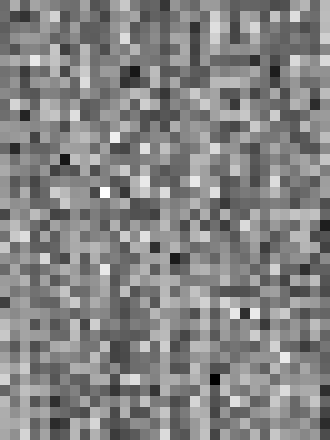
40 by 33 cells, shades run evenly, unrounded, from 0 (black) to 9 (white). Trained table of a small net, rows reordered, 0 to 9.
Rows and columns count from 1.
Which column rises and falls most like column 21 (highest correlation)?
3
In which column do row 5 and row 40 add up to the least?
7
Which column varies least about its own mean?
27
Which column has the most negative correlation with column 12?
17
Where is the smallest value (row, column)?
35, 22
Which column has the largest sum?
21
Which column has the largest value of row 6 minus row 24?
18
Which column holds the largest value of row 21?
25
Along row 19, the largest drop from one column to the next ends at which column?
14
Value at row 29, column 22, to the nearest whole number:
3
